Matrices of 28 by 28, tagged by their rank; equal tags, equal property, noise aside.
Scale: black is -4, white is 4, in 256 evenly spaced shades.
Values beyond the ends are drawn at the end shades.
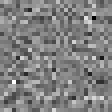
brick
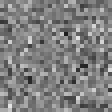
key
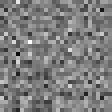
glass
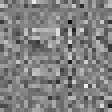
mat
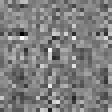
mat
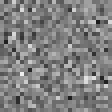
key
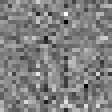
glass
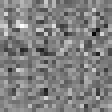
glass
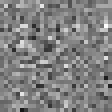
glass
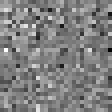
glass
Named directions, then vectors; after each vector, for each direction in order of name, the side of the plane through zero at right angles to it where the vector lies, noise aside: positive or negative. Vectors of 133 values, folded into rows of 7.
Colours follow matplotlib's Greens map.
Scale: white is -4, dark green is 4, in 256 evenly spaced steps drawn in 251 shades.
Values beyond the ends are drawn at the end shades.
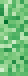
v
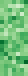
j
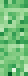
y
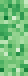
negative, negative, negative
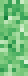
negative, negative, negative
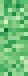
negative, negative, positive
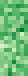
negative, positive, positive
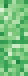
positive, negative, positive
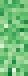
negative, positive, positive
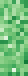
positive, positive, positive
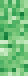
negative, negative, negative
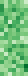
negative, positive, negative
